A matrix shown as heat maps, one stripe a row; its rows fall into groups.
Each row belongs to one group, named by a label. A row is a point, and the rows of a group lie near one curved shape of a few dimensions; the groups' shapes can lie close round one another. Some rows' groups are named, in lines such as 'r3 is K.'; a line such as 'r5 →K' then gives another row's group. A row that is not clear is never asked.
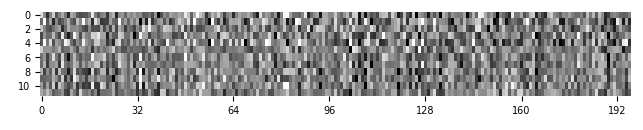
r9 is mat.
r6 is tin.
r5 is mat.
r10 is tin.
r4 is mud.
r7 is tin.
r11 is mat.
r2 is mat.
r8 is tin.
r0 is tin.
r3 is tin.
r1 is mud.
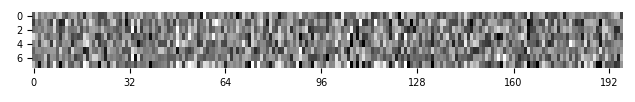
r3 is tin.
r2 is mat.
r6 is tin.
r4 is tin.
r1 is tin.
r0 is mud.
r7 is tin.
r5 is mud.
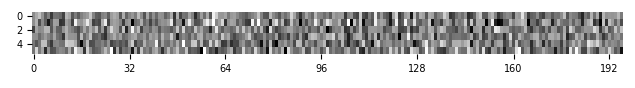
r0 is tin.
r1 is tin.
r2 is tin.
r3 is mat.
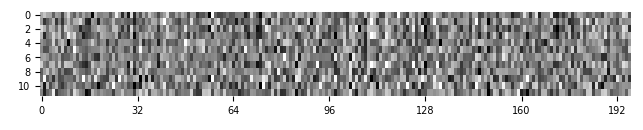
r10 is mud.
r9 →mud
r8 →tin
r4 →tin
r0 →mud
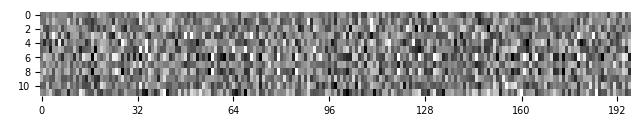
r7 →tin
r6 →mud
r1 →mud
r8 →mud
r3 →tin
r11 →mat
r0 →tin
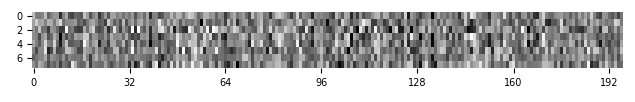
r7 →mat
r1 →mud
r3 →tin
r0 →tin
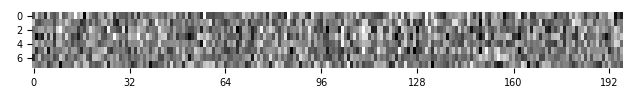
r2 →mud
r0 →mud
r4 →mud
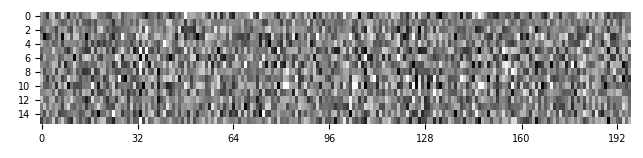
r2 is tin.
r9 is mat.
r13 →mud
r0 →tin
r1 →mud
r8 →tin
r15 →tin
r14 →mud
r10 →tin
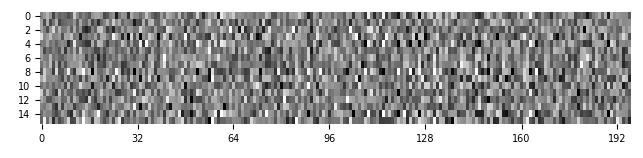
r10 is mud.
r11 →tin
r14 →tin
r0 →tin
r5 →mud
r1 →mud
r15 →mud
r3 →mud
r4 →tin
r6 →mat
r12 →mat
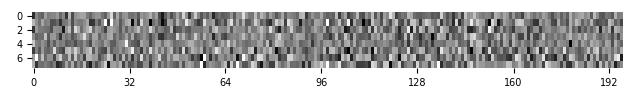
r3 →tin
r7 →mud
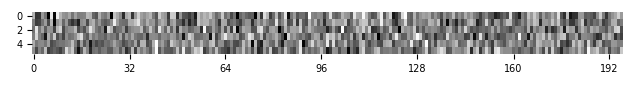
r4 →mat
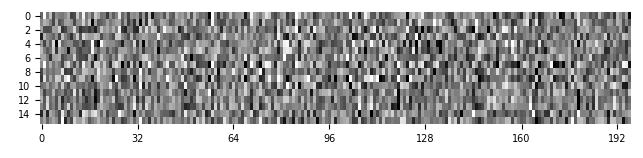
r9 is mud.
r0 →mud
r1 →mud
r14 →tin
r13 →tin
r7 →mud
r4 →tin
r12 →tin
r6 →mat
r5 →tin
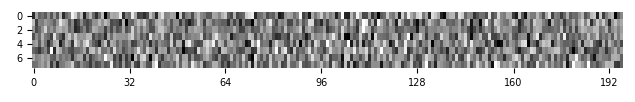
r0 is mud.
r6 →mud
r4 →tin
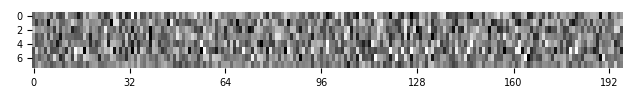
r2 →mud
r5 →mud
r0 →tin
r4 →mud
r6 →tin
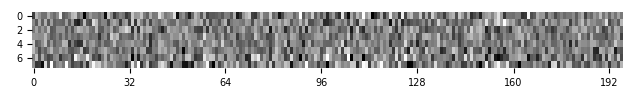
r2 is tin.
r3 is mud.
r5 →mat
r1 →tin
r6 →tin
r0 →mud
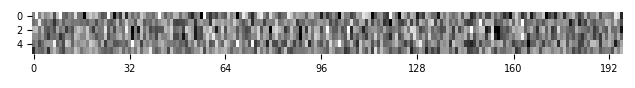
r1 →tin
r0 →mud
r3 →tin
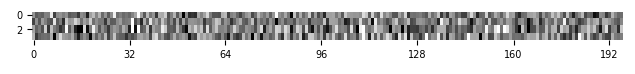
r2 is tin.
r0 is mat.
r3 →mat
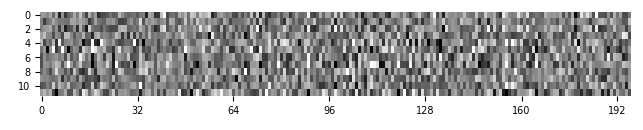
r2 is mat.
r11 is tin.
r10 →tin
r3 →mud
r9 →mat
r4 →tin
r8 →mat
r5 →tin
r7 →mud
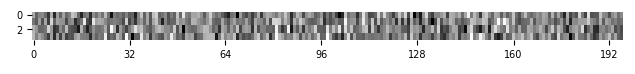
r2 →mat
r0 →mat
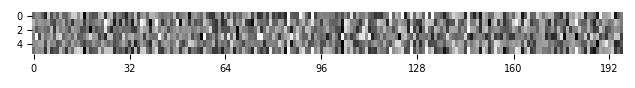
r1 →mud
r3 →mud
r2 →mat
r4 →mat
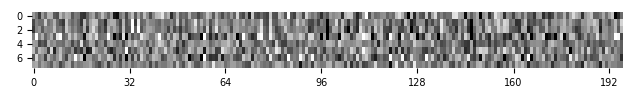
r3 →mud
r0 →mat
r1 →tin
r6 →mud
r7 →tin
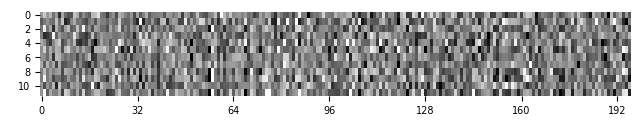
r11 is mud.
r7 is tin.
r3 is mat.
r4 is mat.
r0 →tin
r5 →mud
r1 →mat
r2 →mud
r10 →tin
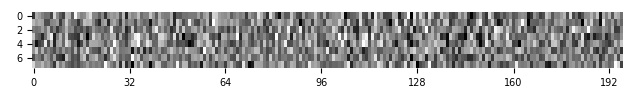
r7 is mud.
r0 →tin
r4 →mat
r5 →mud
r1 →tin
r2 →mat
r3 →mat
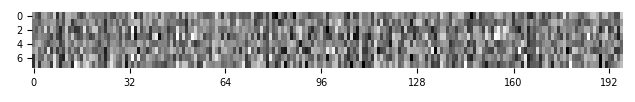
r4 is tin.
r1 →mat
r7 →tin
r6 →tin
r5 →mat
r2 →tin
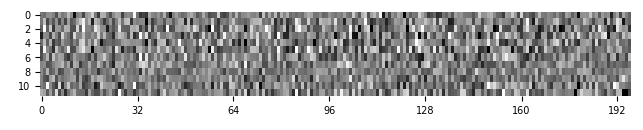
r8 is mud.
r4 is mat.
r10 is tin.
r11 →mat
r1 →mud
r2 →mud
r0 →tin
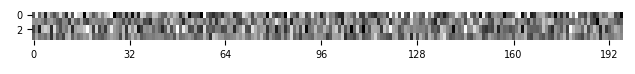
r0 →mud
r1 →mat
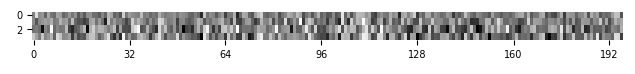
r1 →mud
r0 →mud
